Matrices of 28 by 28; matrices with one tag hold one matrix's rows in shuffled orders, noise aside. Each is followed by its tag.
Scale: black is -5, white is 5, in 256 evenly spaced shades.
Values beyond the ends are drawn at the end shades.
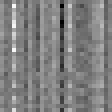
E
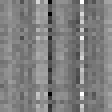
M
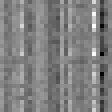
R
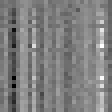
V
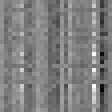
R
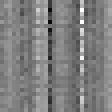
M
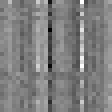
M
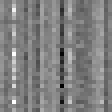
E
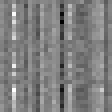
E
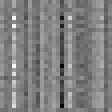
E
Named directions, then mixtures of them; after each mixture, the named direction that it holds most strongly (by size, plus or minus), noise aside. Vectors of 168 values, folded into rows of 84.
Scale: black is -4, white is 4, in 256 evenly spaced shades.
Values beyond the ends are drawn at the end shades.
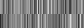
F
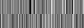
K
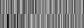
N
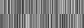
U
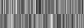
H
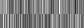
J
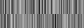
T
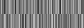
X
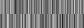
U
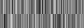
H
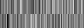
N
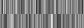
H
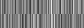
X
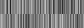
U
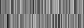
T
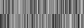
F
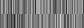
N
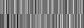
N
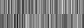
U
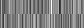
X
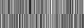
K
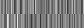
N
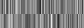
H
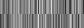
F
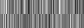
J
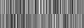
T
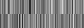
K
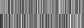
U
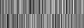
N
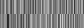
N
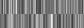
H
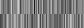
F
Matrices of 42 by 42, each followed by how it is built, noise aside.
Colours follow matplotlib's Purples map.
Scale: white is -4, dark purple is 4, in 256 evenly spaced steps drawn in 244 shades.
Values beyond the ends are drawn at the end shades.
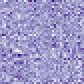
low rank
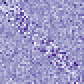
banded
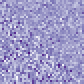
lower triangular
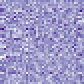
low rank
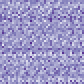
repeating columns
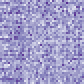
blocks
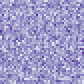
repeating columns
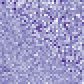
upper triangular
